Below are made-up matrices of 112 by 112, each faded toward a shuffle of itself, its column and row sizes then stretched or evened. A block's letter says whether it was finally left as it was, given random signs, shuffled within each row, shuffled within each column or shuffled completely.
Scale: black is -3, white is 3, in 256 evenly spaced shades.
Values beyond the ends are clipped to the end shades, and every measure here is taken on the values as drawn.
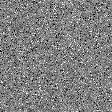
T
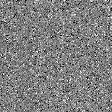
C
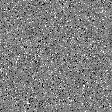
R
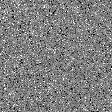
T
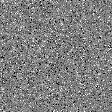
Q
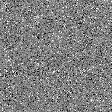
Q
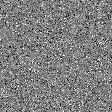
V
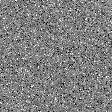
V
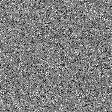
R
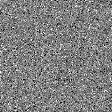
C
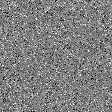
V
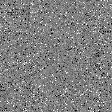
Q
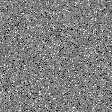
R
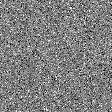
T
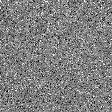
R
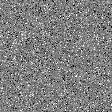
T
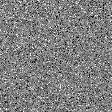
Q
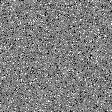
V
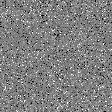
Q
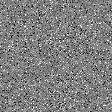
Q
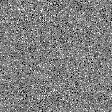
C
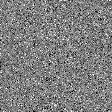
Q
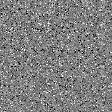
C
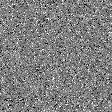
R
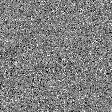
R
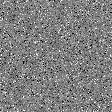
V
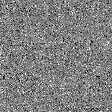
Q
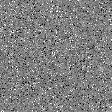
C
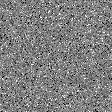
R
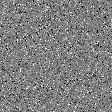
V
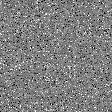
R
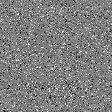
C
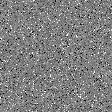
T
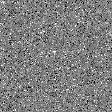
Q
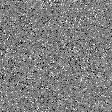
R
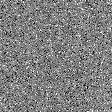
V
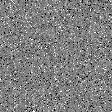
C
